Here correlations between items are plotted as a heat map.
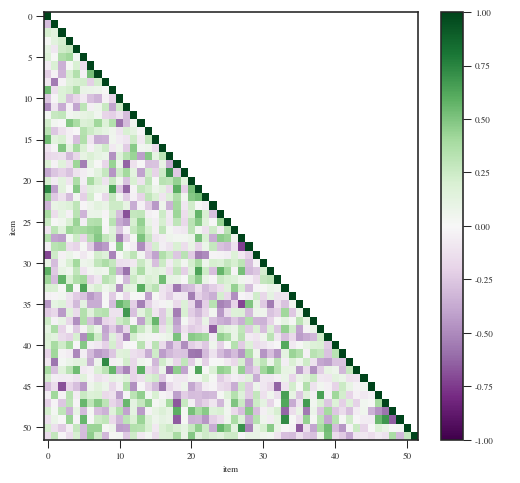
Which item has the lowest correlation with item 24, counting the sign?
11
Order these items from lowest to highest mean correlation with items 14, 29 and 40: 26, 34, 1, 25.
34, 25, 1, 26
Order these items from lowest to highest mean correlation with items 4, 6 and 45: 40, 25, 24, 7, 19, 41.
41, 40, 19, 24, 25, 7
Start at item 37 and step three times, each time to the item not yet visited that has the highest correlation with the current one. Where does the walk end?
21
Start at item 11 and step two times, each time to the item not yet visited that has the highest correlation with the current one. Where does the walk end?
47
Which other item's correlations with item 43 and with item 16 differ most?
17
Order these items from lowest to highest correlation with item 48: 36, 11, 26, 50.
36, 11, 26, 50
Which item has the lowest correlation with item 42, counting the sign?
1
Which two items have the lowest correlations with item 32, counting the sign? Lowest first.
45, 41
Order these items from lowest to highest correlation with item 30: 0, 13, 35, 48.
35, 48, 0, 13
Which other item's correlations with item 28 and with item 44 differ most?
27
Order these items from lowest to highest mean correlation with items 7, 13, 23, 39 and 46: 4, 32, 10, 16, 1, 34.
10, 34, 32, 16, 1, 4
